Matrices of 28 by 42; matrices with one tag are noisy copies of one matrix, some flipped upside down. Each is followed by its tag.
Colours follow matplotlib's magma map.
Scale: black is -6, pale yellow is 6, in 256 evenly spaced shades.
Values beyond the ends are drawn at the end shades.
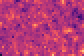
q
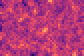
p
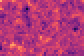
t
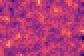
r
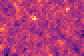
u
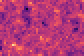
t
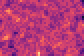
r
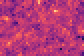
r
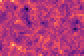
t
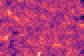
r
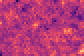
q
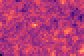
q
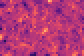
p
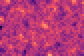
p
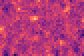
u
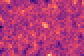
p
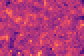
r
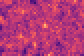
p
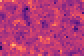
t
